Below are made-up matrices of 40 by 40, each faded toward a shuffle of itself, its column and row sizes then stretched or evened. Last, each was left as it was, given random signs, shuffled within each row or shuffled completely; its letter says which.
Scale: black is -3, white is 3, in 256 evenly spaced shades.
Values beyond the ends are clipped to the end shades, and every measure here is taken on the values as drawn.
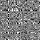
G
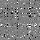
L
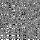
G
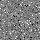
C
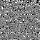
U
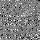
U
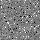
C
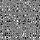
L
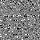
U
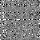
L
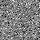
C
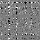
L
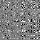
L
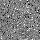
C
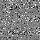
U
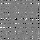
L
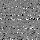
U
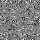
U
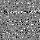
U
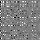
G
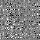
L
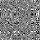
G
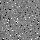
C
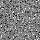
C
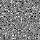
U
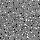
C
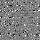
U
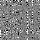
L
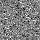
C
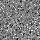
C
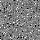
C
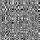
G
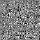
L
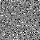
U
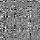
G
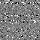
U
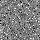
C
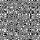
G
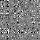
L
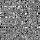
L
